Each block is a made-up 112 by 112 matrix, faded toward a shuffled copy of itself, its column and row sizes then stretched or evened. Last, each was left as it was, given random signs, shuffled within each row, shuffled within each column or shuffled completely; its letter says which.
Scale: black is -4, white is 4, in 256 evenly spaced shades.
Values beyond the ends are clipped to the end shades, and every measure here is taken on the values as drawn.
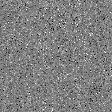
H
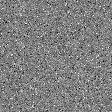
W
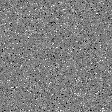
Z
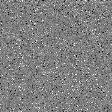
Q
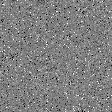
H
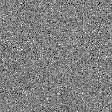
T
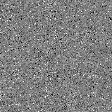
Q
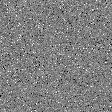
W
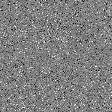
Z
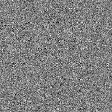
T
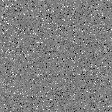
Q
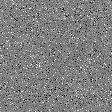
Z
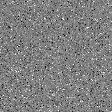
Z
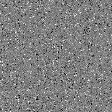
H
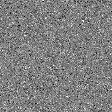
Z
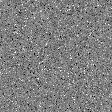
W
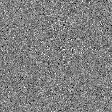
Q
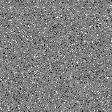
Z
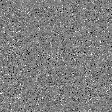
Q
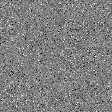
T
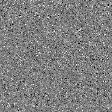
Q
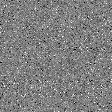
Z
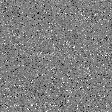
Z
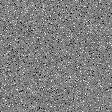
W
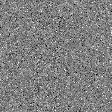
H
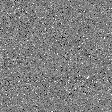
Z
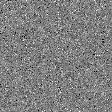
H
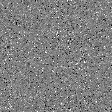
H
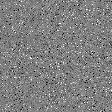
T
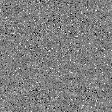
Q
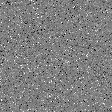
W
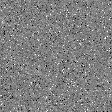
H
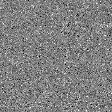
Q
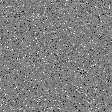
W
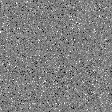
Z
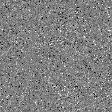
Q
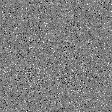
Q
